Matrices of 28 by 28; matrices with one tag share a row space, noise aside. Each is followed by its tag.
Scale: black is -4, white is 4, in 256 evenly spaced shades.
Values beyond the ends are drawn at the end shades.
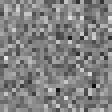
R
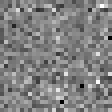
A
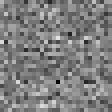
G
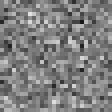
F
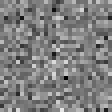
A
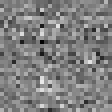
G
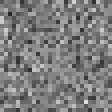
R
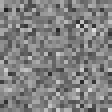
R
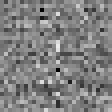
G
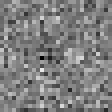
G
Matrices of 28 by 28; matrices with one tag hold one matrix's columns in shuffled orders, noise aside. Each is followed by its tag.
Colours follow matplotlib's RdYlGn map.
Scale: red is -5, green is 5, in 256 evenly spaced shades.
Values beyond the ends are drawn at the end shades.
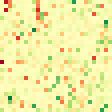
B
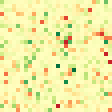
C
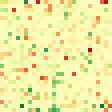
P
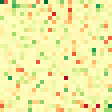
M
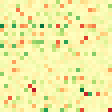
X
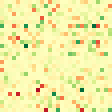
X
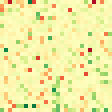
P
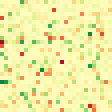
C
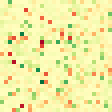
C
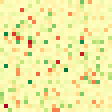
C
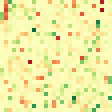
B
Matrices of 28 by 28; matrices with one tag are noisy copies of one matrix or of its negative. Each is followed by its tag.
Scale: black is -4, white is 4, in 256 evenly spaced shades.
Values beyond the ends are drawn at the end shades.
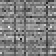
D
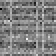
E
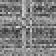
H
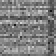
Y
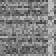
Y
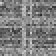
H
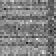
Y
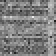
Y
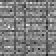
D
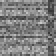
Y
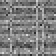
E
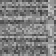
Y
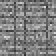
D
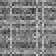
E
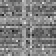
H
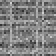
E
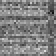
Y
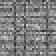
D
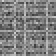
D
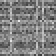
E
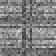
H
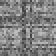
H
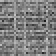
D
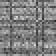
E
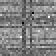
H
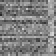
Y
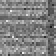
Y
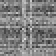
H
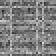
E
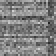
Y
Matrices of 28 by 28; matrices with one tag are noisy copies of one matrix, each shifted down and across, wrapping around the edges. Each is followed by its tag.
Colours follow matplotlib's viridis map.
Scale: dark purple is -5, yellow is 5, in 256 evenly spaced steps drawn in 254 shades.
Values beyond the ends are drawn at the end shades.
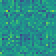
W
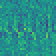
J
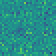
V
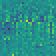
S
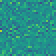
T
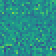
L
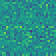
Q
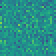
V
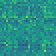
W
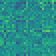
W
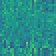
S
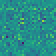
Q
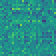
W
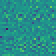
T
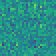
V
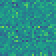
Q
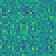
V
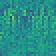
S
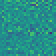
T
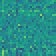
L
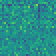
L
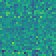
L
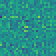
Q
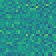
T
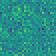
V
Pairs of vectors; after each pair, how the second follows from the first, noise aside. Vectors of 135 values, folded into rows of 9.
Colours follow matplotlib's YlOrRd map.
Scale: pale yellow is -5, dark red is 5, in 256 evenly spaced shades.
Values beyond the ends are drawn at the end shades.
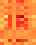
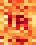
scaled up.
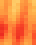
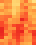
copied.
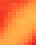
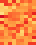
sign-scrambled.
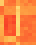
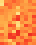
sign-scrambled.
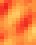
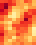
scaled up.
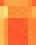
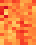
sign-scrambled.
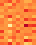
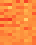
reversed, shrunk.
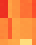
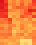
copied.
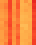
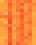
wrapped around, shrunk.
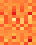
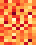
scaled up.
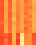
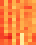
copied.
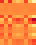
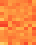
reversed, shrunk.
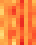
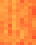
reversed, negated, shrunk.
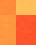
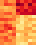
negated, scaled up.
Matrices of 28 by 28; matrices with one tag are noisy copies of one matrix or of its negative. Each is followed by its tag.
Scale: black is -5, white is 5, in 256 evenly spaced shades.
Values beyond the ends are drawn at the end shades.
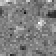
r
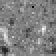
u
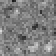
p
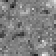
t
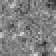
t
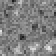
p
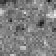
r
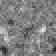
u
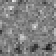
p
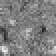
u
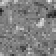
r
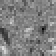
u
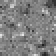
t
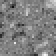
t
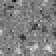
p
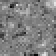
t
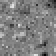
t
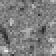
u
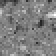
r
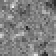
t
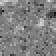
r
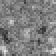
u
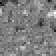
r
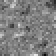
t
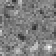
p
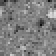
r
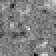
t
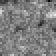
r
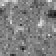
r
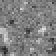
u
